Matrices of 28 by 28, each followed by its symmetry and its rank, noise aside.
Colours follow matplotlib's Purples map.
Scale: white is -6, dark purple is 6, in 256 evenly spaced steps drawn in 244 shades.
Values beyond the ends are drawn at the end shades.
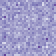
symmetric, rank five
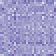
no symmetry, rank five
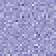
no symmetry, rank seven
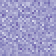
no symmetry, rank seven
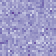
symmetric, rank seven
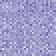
no symmetry, rank six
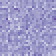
no symmetry, rank six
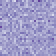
no symmetry, rank five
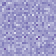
symmetric, rank six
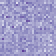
no symmetry, rank five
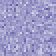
antisymmetric, rank six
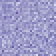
no symmetry, rank six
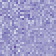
no symmetry, rank seven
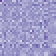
symmetric, rank five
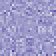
antisymmetric, rank six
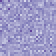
symmetric, rank six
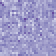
antisymmetric, rank six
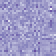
no symmetry, rank five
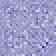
symmetric, rank seven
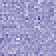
antisymmetric, rank six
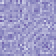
symmetric, rank six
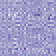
no symmetry, rank five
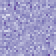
antisymmetric, rank six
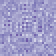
symmetric, rank five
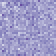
no symmetry, rank seven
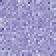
symmetric, rank six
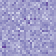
symmetric, rank six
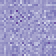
symmetric, rank five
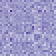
symmetric, rank six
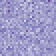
no symmetry, rank seven
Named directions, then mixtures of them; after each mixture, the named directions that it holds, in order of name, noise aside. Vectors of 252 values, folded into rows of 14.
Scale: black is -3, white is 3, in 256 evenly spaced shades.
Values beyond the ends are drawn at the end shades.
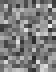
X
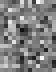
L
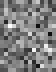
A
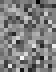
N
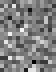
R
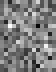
A.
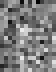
L.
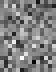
N, R.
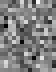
L, X.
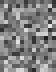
X.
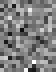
R.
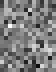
A, N.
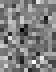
L, R.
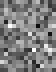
A.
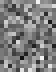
N.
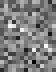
A, R.
